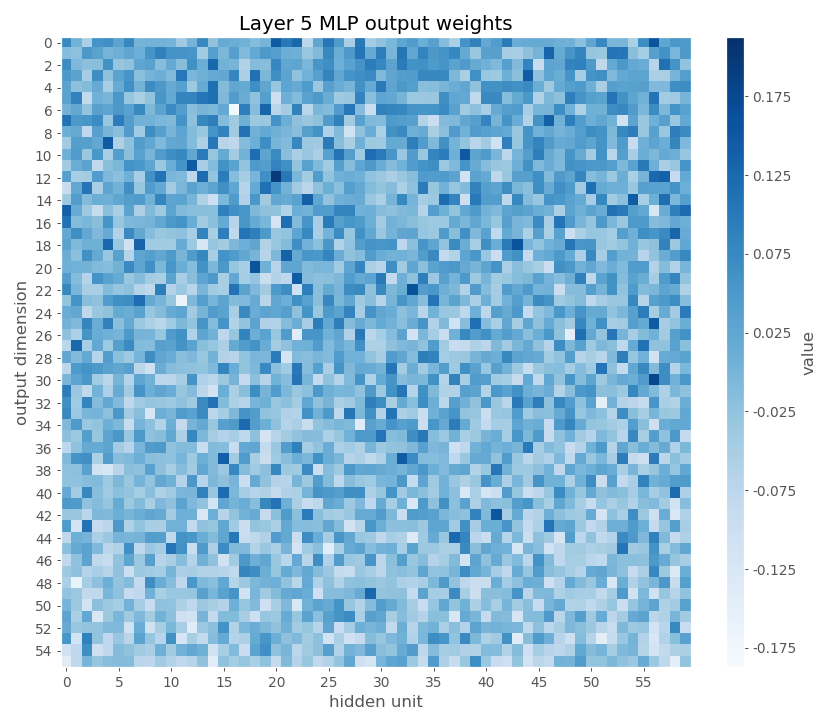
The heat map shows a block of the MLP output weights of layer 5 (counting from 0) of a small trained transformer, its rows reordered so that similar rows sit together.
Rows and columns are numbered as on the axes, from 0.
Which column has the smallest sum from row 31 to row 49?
51
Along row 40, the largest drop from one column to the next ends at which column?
59
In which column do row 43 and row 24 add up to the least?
44
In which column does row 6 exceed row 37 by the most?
19
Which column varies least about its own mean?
5
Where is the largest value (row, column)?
12, 20
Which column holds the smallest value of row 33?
8
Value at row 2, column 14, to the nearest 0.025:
0.125
